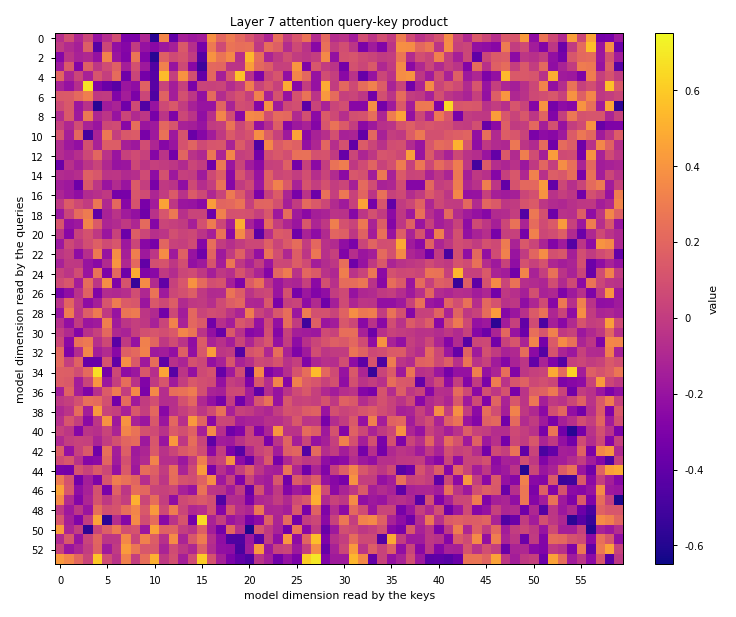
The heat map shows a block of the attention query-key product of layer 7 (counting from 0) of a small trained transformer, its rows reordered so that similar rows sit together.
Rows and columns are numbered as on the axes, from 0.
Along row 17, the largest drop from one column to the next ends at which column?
33
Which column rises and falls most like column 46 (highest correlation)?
1
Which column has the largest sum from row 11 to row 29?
42
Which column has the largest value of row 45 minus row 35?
43
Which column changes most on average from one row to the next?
58
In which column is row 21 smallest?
54
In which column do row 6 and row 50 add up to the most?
0
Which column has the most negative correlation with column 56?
10
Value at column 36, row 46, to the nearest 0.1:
-0.4
